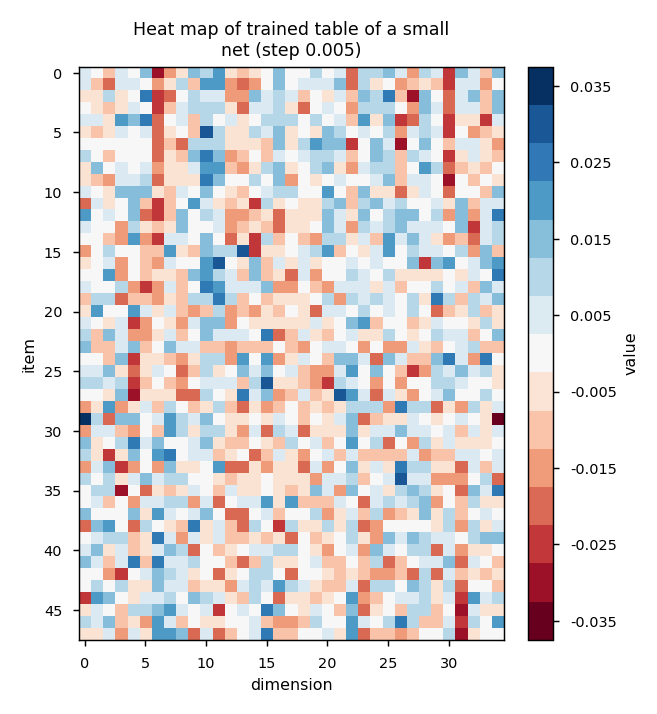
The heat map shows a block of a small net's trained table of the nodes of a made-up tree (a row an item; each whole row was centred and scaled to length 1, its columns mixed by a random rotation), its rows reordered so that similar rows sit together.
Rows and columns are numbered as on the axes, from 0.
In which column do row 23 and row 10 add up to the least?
26
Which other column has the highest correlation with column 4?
8
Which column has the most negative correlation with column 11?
6
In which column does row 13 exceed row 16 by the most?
28
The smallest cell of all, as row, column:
29, 34
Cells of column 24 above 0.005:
15
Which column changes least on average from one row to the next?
18
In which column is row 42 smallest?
3
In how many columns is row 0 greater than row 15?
16
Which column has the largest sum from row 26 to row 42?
22
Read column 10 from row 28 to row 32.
-0.005 0.015 0.01 0.015 0.005
